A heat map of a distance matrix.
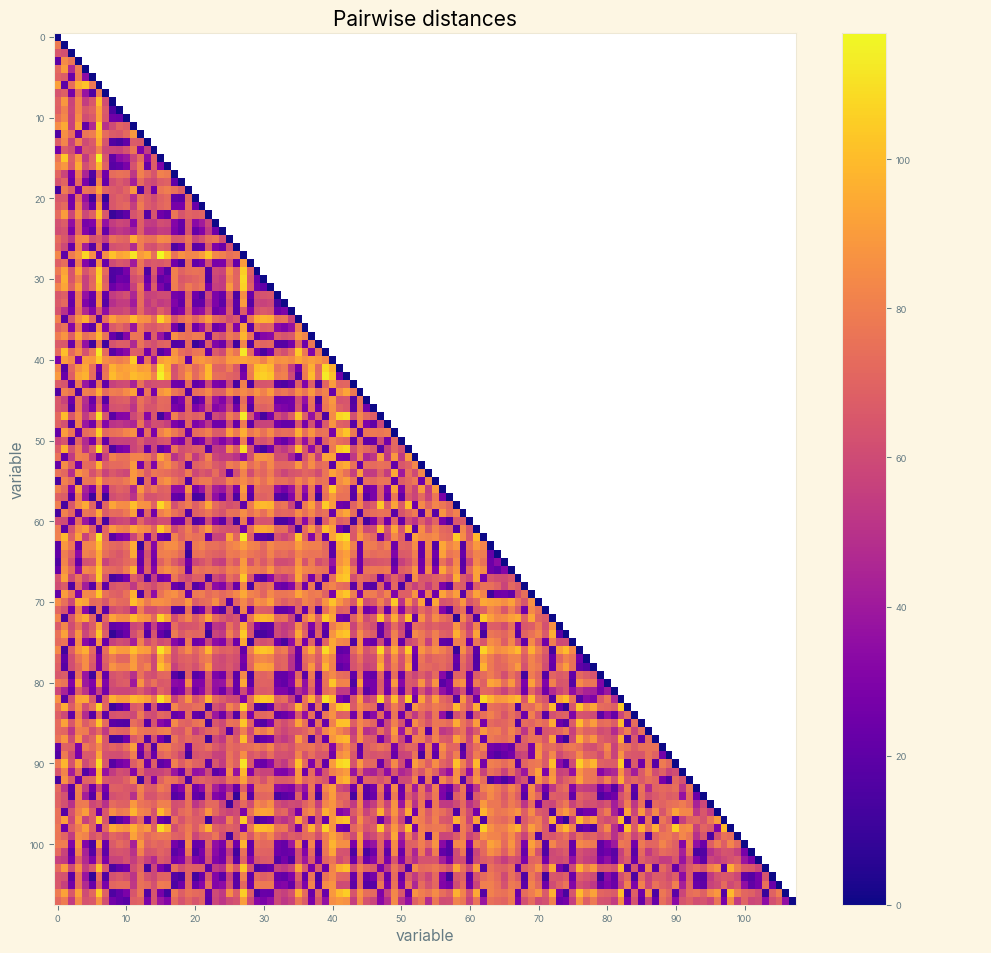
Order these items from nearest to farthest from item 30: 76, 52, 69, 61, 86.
69, 86, 52, 61, 76
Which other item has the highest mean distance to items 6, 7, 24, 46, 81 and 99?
40
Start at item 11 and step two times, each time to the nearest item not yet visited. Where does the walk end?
91
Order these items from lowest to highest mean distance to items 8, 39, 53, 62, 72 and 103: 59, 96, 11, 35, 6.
59, 11, 96, 35, 6
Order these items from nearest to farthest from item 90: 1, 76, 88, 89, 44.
89, 88, 44, 1, 76
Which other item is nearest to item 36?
18
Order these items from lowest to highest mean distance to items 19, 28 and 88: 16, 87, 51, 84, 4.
84, 4, 51, 87, 16
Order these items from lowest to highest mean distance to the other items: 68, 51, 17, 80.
68, 17, 80, 51
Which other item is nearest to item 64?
19
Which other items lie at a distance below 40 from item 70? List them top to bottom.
25, 54, 86, 95, 99
